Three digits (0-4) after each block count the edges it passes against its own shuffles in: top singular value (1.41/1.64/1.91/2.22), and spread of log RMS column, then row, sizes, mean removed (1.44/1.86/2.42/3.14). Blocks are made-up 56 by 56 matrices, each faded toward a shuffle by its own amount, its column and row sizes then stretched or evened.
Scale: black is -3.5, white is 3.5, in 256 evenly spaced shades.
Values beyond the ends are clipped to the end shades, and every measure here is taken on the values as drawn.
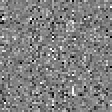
2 2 1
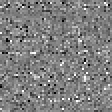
1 1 2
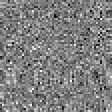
3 0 0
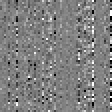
4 4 0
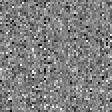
0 2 0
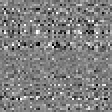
4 2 4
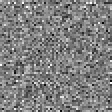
2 0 1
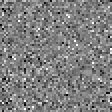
2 1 0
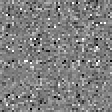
0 2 2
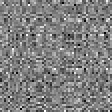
4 1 2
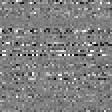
2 0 4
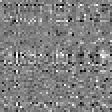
4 1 3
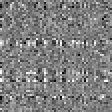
4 2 3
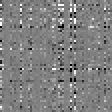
3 4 2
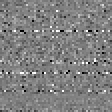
1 0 3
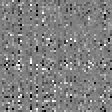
0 4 2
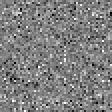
0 1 1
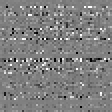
3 1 4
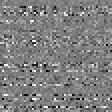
1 1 4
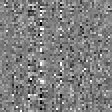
3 3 0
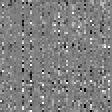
0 4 1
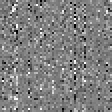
2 4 1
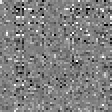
3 2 2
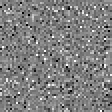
3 0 0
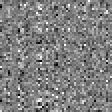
3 3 0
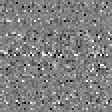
1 0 3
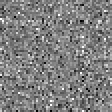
2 1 0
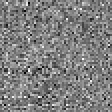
3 1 1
